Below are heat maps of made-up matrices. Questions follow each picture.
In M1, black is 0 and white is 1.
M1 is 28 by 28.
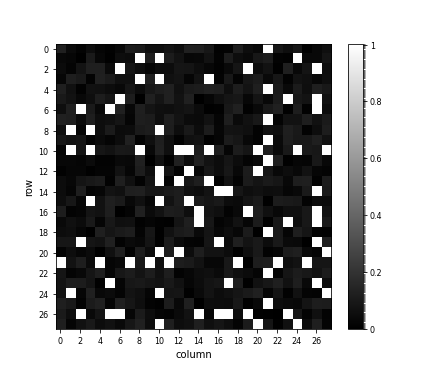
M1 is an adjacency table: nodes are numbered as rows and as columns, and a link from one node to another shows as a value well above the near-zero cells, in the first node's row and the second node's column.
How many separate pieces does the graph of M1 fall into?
3
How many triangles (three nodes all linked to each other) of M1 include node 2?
2
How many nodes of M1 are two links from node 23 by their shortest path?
5
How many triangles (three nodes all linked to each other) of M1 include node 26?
8
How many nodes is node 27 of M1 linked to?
3
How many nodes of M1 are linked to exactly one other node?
8
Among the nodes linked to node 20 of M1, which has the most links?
node 10
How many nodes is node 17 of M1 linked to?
3
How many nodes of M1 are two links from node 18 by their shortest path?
7
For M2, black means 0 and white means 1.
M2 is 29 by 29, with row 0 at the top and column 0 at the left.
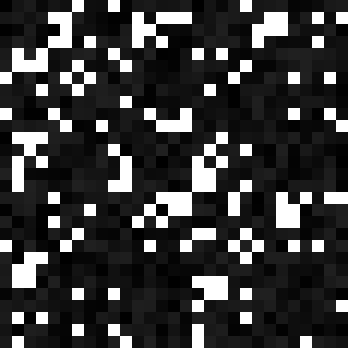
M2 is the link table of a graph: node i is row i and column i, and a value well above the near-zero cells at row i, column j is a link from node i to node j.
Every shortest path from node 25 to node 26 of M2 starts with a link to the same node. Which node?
node 28
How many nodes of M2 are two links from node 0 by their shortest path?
10
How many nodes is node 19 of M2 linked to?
4
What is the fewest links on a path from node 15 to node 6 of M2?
3
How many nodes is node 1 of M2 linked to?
10
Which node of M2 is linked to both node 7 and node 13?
node 3
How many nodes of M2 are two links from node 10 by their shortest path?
10
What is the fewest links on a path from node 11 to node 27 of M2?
4
